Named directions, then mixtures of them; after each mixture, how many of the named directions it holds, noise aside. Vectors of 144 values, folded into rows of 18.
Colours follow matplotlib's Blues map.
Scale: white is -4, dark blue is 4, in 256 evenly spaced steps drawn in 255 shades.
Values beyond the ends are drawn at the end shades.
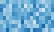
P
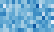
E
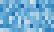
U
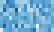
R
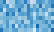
three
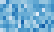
three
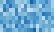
two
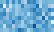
one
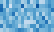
three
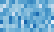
three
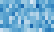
one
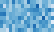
one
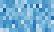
three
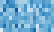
one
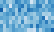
two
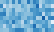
one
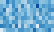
four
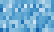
two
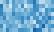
two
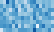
three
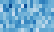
four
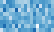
one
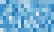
three
